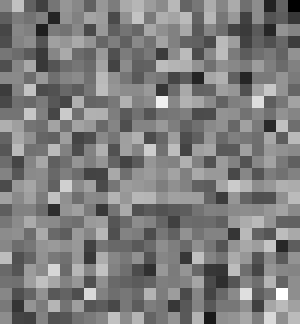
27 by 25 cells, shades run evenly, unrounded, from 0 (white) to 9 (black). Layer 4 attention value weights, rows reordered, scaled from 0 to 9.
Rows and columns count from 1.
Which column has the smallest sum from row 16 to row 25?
21
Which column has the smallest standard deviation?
11
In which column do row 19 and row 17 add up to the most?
19
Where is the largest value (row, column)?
1, 25
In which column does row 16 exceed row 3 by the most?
9
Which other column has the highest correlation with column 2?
18
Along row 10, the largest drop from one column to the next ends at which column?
6
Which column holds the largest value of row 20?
20
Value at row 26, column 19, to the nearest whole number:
5
